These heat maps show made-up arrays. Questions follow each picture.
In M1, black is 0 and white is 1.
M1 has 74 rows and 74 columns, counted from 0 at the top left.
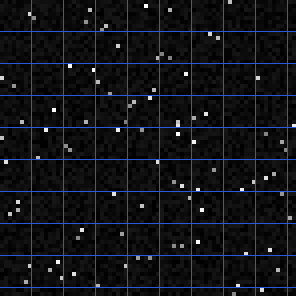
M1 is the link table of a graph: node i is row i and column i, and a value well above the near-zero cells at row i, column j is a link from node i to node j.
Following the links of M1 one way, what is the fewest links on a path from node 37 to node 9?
7
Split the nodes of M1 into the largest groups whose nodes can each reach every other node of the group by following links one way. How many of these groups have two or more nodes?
9
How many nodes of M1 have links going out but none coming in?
1
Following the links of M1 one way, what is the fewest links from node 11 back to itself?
7
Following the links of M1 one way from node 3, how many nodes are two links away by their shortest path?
1
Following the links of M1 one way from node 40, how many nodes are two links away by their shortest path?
2
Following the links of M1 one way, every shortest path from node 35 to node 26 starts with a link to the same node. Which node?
node 70
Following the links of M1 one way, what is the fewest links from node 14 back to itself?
6
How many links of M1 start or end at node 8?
2
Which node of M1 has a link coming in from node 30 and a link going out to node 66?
node 44
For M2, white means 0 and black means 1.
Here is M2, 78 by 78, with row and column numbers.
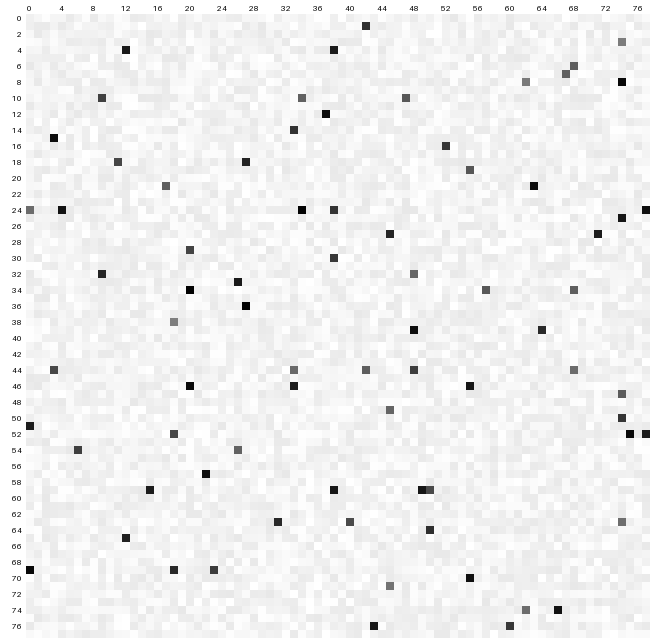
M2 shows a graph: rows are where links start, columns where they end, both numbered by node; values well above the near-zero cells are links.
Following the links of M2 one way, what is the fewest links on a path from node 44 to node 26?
2
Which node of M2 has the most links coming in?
node 74
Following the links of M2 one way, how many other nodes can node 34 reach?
4
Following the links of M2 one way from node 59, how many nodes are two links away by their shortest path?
4
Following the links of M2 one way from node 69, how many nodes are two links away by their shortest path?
2
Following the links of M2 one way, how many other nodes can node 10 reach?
10
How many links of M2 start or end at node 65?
1
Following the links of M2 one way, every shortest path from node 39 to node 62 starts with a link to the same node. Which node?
node 64
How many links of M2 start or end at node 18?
5
